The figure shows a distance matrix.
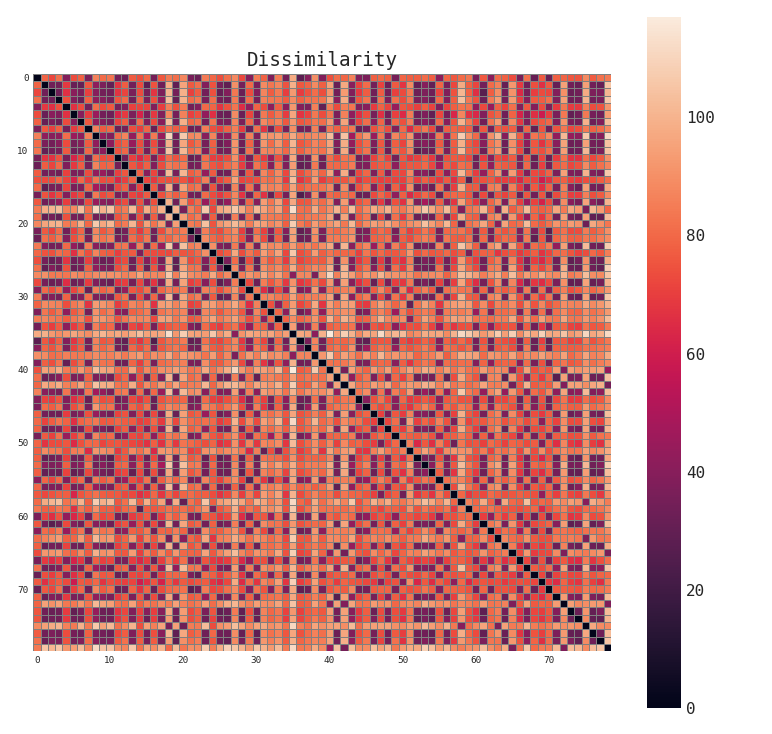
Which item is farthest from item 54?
78
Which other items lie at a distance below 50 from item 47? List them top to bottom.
50, 57, 69
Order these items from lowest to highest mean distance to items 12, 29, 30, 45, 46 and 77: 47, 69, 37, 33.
37, 69, 47, 33
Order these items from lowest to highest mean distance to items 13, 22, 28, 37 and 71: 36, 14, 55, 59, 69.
36, 55, 69, 14, 59
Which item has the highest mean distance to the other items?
35
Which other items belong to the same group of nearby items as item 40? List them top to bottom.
42, 65, 72, 78
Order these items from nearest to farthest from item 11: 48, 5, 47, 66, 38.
66, 5, 48, 47, 38
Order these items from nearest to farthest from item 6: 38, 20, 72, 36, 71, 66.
71, 66, 36, 38, 72, 20
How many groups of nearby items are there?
8
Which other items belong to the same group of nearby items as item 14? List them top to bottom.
24, 59
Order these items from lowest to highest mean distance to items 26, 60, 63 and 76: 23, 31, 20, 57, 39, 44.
23, 44, 39, 57, 20, 31
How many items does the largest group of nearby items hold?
33
